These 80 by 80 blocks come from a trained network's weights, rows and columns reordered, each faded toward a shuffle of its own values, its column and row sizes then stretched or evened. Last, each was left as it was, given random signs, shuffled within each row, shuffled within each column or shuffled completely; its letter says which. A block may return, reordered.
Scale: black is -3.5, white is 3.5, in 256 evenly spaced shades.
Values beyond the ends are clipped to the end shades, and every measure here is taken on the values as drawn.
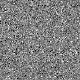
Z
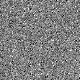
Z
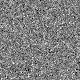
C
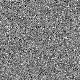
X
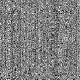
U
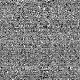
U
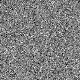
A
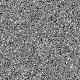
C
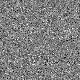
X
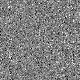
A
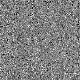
Z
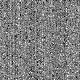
A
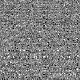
U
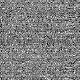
U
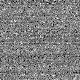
X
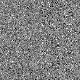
Z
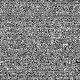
X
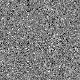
Z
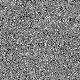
X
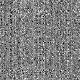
U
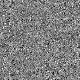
A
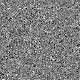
Z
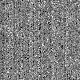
A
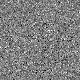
X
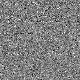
X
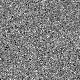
C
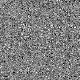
Z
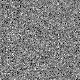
A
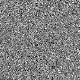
Z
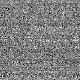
U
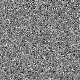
X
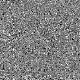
Z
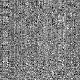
U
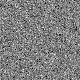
C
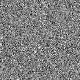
X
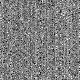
A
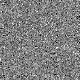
Z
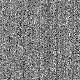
A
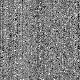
A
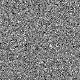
Z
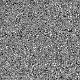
Z
